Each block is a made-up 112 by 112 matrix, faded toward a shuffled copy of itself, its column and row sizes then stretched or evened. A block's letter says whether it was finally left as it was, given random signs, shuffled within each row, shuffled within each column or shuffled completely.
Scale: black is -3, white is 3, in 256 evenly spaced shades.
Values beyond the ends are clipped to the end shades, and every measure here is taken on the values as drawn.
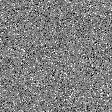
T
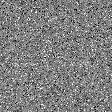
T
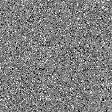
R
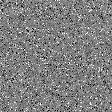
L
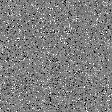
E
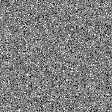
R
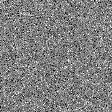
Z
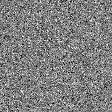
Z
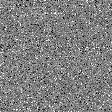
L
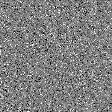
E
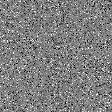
E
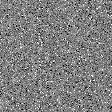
Z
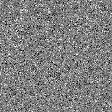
R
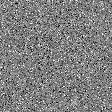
T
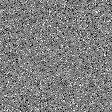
T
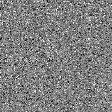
R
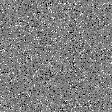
E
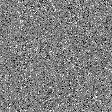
Z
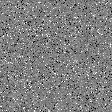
L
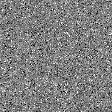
E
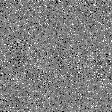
R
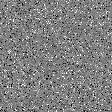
L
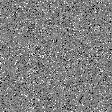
E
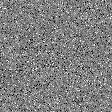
T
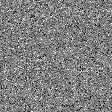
L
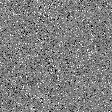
Z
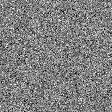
T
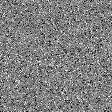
L
